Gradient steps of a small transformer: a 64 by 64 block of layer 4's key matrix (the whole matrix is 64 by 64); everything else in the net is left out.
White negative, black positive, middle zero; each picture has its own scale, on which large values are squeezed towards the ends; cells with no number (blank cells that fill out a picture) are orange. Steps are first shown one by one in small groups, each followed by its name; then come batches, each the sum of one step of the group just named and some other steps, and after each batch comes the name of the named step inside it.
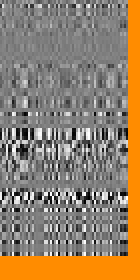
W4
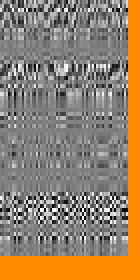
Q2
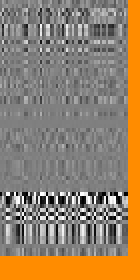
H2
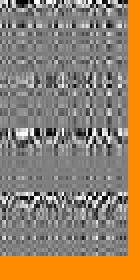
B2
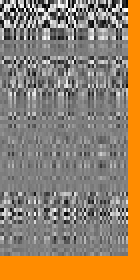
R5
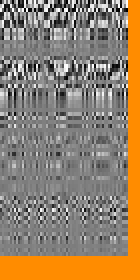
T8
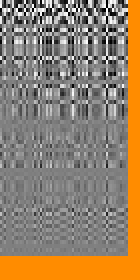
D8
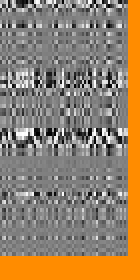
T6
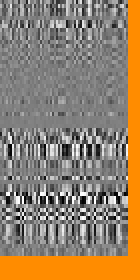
H2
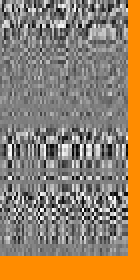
Q2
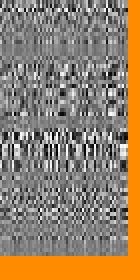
Q2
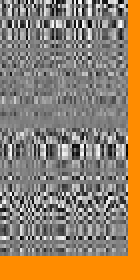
B2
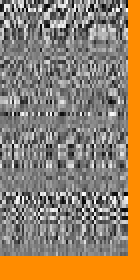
R5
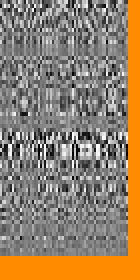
R5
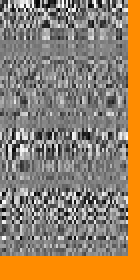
R5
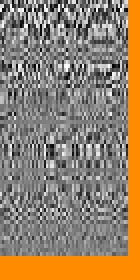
T8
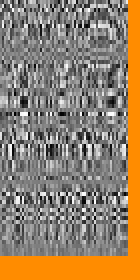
T8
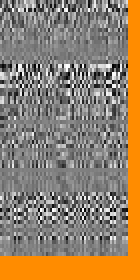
Q2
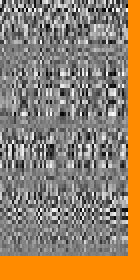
D8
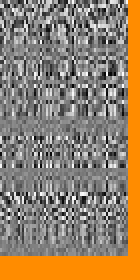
D8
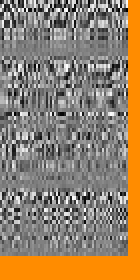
T8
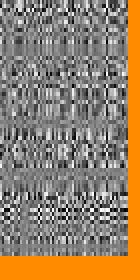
W4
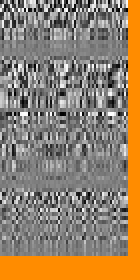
T8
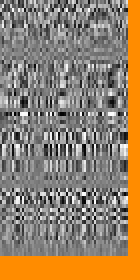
T8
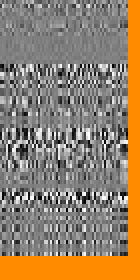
W4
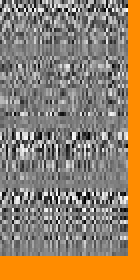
D8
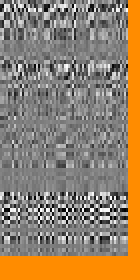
Q2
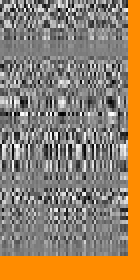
R5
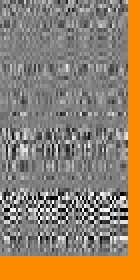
Q2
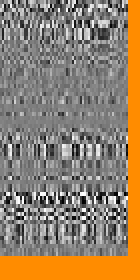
H2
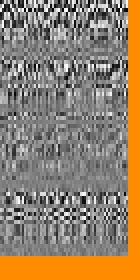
T8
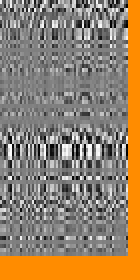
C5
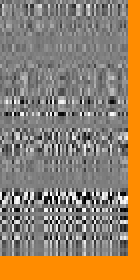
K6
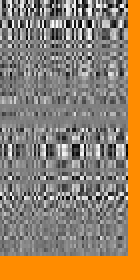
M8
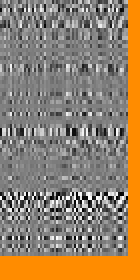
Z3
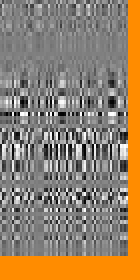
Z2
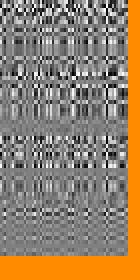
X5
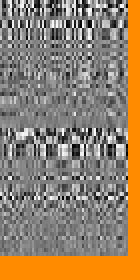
M8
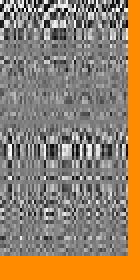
C5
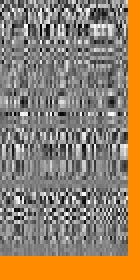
Z2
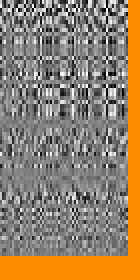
K6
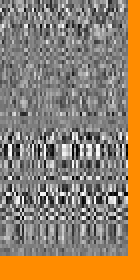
M8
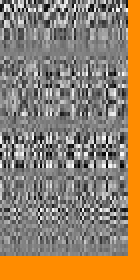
X5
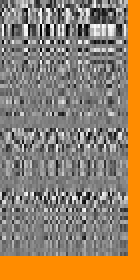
K6
